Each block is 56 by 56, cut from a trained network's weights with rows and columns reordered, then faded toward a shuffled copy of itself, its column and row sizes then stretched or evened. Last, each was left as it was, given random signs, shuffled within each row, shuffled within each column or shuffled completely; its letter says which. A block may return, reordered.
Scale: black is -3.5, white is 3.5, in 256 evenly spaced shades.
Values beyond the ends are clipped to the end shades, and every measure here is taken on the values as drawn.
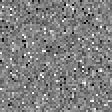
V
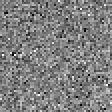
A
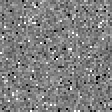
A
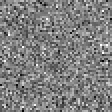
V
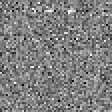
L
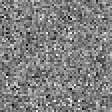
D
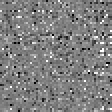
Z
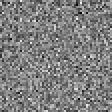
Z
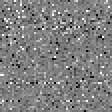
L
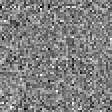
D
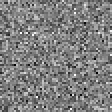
D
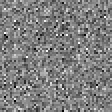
D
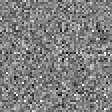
Z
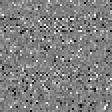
Z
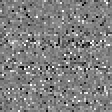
L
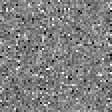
V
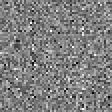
Z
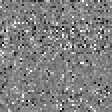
D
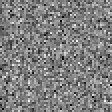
V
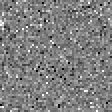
A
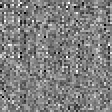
Z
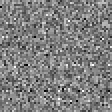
L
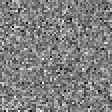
L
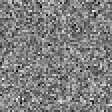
L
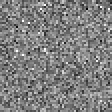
V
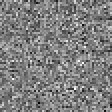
D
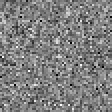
L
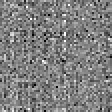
Z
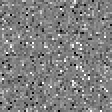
V
